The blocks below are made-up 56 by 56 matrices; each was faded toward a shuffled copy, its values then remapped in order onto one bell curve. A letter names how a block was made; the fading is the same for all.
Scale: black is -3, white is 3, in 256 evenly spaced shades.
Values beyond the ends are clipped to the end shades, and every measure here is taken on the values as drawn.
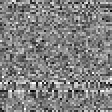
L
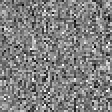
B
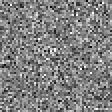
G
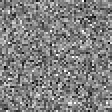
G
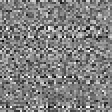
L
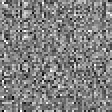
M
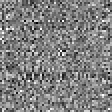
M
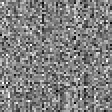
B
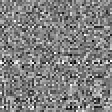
L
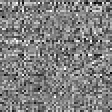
L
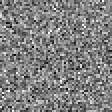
G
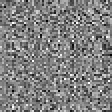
M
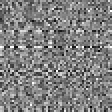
L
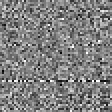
L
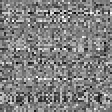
L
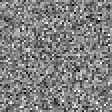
G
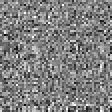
M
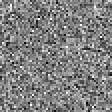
G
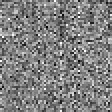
B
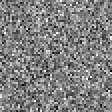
G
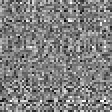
L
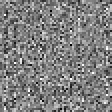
B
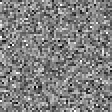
G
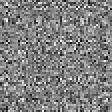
M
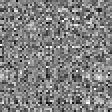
M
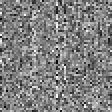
B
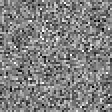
G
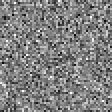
G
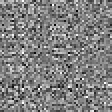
M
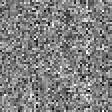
B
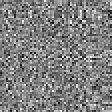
M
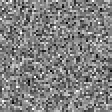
G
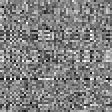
L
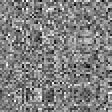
M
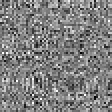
M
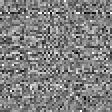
L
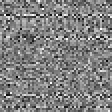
L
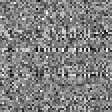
L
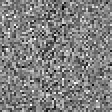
B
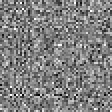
M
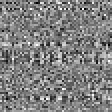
L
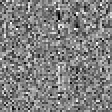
B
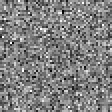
G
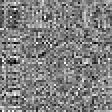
M
